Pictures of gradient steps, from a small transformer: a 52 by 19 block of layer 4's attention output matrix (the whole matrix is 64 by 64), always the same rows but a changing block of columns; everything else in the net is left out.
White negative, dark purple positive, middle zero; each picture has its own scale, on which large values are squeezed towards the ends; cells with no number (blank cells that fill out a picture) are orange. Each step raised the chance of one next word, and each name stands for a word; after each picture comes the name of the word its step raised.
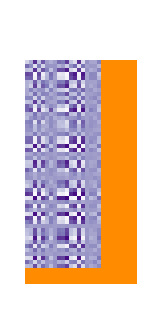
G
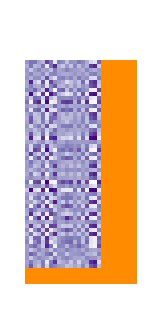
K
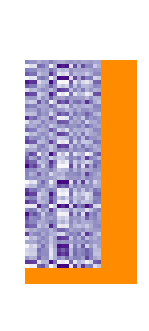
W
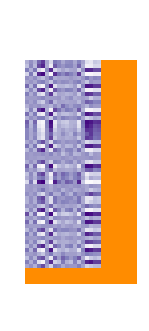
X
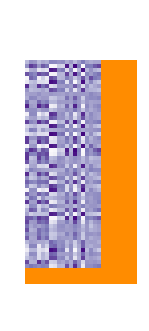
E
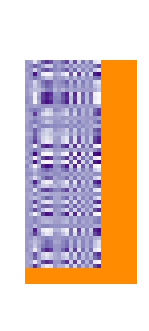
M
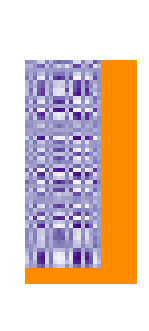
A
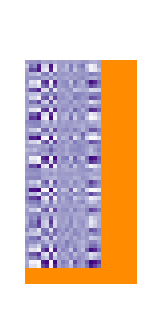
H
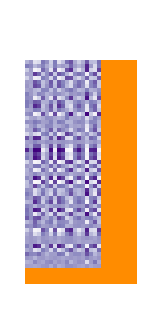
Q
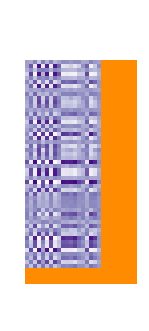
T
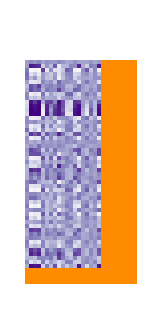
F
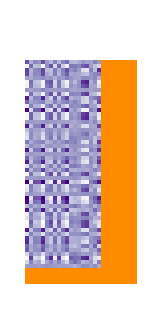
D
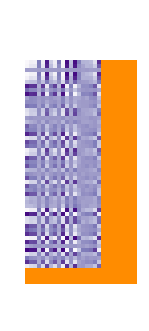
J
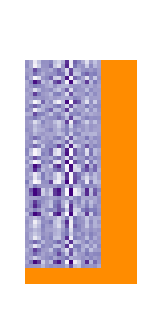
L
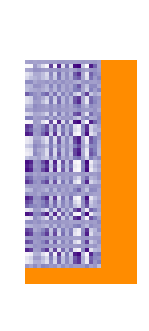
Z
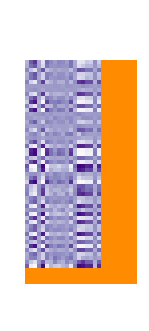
L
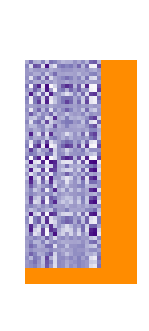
Z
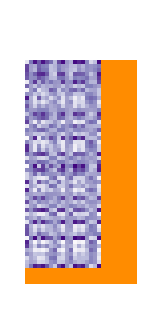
J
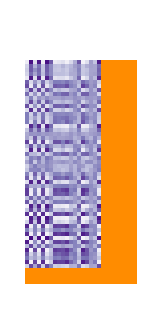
J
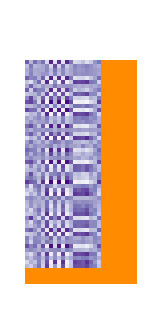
L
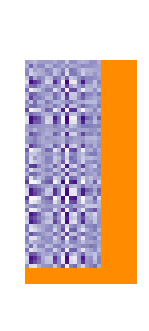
D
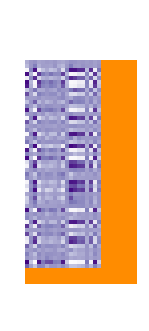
H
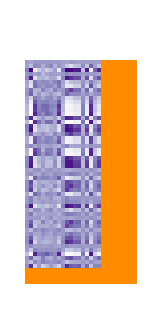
F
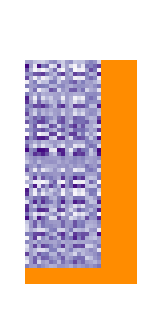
Q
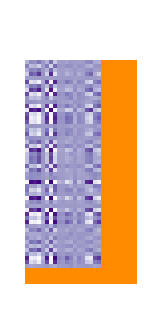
D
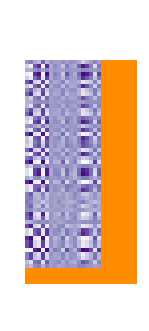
T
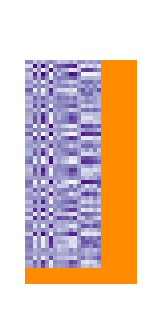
T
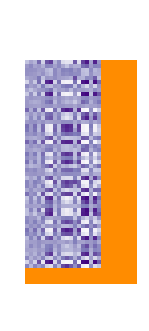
M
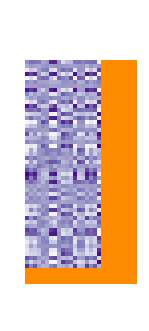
X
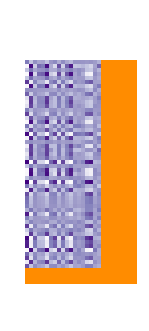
T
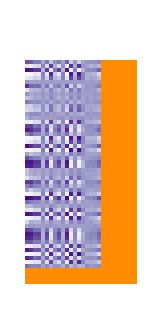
G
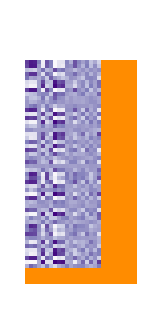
X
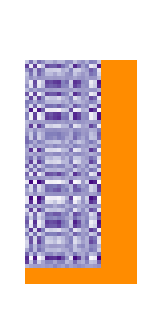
D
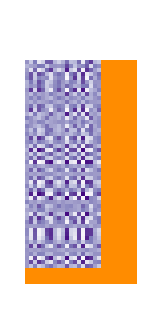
G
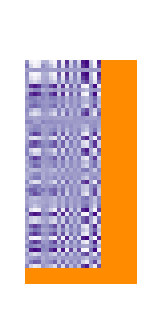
J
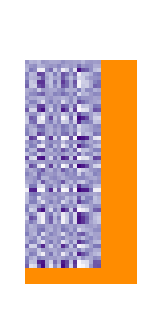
H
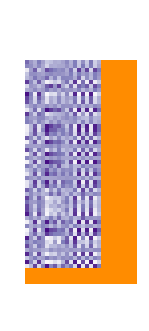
M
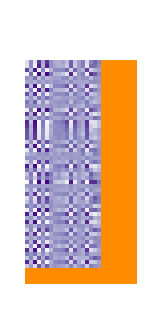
X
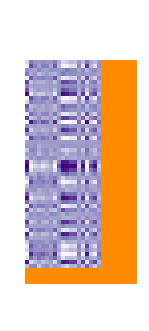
W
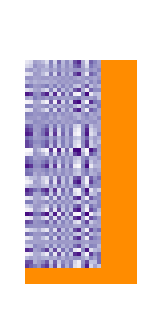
K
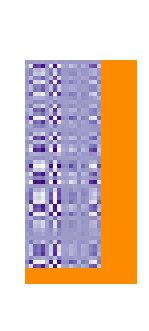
W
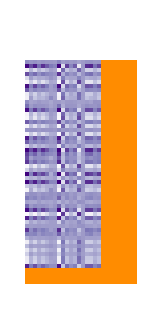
E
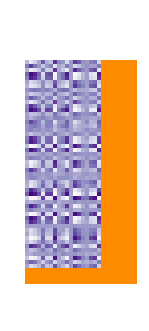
G
